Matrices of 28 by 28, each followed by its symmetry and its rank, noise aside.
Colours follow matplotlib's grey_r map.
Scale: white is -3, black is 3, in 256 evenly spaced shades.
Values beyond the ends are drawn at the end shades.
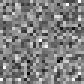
symmetric, rank six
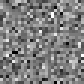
antisymmetric, rank eight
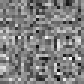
antisymmetric, rank six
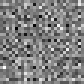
no symmetry, rank six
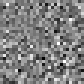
antisymmetric, rank eight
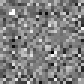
symmetric, rank eight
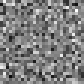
antisymmetric, rank eight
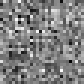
antisymmetric, rank eight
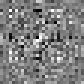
symmetric, rank four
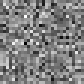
no symmetry, rank eight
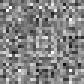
symmetric, rank six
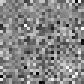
symmetric, rank eight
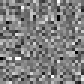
antisymmetric, rank eight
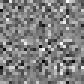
antisymmetric, rank six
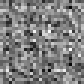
antisymmetric, rank eight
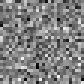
no symmetry, rank eight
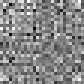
symmetric, rank four
